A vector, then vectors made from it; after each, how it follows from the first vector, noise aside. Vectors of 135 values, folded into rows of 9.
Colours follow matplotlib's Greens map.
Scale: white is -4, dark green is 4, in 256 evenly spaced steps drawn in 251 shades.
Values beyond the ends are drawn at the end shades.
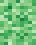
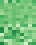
wrapped around, partly zeroed.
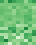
wrapped around, negated, partly zeroed.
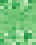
reversed, partly zeroed.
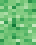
reversed, partly zeroed.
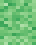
wrapped around, negated, shrunk.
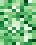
reversed, negated, scaled up.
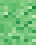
wrapped around, negated, partly zeroed.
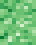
wrapped around, negated, partly zeroed.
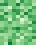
negated.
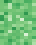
negated, partly zeroed.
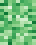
negated.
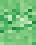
negated, partly zeroed.
